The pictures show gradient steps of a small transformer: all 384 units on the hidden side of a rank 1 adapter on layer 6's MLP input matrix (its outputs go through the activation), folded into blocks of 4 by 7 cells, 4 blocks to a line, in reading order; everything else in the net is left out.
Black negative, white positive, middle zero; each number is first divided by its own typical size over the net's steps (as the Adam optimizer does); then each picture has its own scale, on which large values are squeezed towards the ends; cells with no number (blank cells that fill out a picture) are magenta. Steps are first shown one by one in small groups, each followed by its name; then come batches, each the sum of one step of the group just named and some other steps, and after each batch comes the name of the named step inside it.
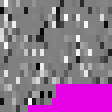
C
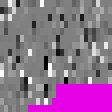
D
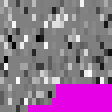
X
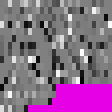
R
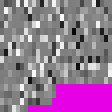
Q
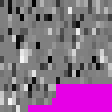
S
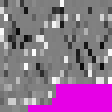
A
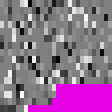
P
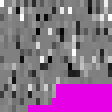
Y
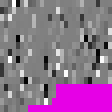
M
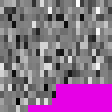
D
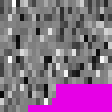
M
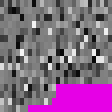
S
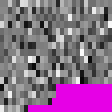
R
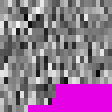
D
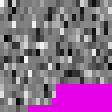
X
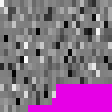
Y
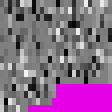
S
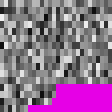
C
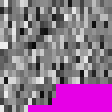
C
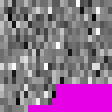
A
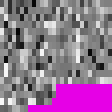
S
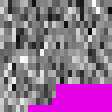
S
